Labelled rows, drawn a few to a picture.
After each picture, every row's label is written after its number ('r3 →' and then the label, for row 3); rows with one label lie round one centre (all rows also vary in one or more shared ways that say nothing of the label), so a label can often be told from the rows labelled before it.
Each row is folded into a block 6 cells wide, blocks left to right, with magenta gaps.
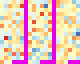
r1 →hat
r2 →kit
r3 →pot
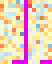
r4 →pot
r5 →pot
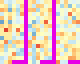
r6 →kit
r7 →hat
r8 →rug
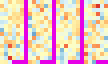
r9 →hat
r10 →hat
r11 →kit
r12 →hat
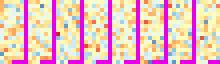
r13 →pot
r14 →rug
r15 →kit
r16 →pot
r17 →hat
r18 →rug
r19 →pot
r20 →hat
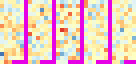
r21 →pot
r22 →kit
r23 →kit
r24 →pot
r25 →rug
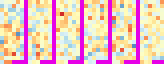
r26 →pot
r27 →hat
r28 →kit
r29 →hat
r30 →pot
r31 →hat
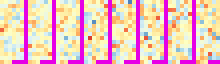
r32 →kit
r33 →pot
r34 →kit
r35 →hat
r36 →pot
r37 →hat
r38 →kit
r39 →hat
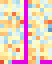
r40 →rug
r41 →rug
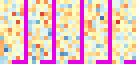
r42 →kit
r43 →hat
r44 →rug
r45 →kit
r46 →kit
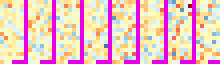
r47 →hat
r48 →kit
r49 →hat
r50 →pot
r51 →hat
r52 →kit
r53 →hat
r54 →pot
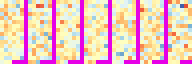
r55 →kit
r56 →hat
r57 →pot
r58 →pot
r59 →kit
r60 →pot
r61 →rug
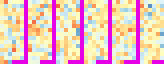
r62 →rug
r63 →kit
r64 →pot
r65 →hat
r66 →kit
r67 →pot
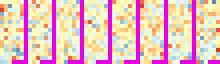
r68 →kit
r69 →hat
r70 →rug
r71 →pot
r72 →kit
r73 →pot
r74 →kit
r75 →kit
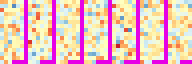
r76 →rug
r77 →kit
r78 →hat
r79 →rug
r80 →pot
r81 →hat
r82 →pot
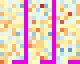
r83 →pot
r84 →pot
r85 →kit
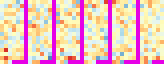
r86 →rug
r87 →kit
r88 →rug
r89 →hat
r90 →rug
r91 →rug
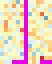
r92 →kit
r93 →rug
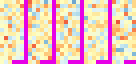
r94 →hat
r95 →pot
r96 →pot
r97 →hat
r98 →kit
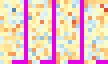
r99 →pot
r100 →hat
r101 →rug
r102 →hat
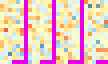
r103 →kit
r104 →kit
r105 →rug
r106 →rug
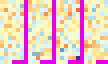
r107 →kit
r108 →hat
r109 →kit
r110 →pot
